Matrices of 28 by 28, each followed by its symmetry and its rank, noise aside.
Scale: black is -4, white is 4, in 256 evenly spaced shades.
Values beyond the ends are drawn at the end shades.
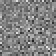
symmetric, rank seven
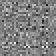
no symmetry, rank five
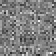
no symmetry, rank six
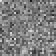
no symmetry, rank six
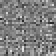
no symmetry, rank six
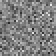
no symmetry, rank six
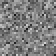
symmetric, rank seven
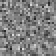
antisymmetric, rank six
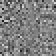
antisymmetric, rank six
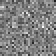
no symmetry, rank five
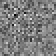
symmetric, rank six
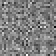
antisymmetric, rank six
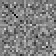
symmetric, rank six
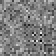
symmetric, rank six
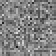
no symmetry, rank seven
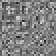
symmetric, rank seven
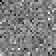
symmetric, rank six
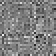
no symmetry, rank five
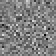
no symmetry, rank seven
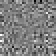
antisymmetric, rank six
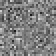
symmetric, rank six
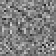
no symmetry, rank seven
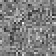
symmetric, rank five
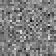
antisymmetric, rank six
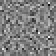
no symmetry, rank six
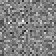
no symmetry, rank six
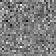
no symmetry, rank six
